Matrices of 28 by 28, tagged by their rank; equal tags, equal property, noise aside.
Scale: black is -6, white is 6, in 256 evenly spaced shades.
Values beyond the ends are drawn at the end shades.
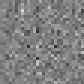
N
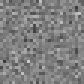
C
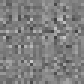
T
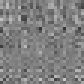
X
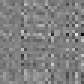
X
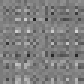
X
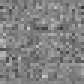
C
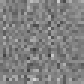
T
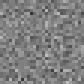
C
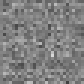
N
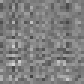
X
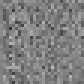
N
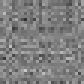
T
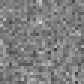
C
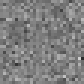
N
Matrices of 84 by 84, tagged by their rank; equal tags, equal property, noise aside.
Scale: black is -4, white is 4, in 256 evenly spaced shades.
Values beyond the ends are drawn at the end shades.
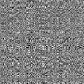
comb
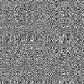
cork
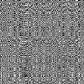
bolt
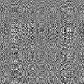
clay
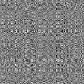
bolt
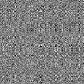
comb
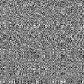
comb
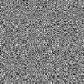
cork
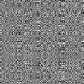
bolt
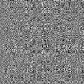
cork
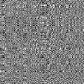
clay
